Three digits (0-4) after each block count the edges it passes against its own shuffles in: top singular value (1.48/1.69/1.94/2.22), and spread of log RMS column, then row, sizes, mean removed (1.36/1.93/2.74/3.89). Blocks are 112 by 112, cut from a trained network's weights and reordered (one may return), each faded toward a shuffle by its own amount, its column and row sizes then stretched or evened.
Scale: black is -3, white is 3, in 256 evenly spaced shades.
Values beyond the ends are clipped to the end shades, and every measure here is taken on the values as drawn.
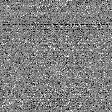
2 1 2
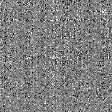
1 2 2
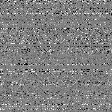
0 0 4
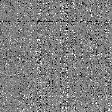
0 3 1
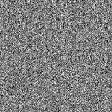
2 1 0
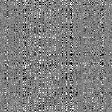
4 4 3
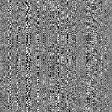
4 4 0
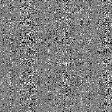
0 4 3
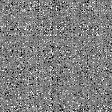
0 1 2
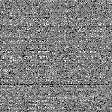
2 1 2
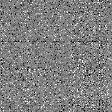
0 2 1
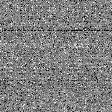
1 1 1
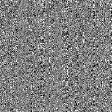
2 3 0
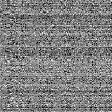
4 2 0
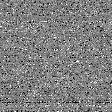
1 0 2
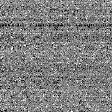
3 2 1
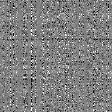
2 4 0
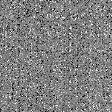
0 1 1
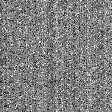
1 0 0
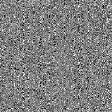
2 3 0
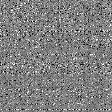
0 0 3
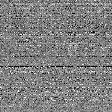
3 0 3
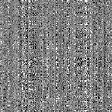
3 3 3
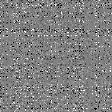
0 3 3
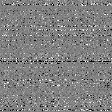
1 2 4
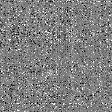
0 1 2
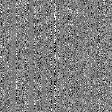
0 4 0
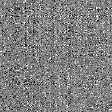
1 1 3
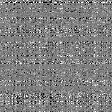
3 1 4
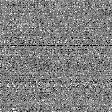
2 1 2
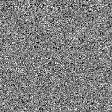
1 0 2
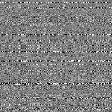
4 1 4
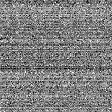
4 0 1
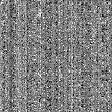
3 2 0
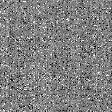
0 1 2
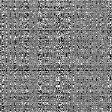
4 4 1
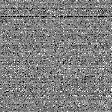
3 1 2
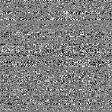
1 2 4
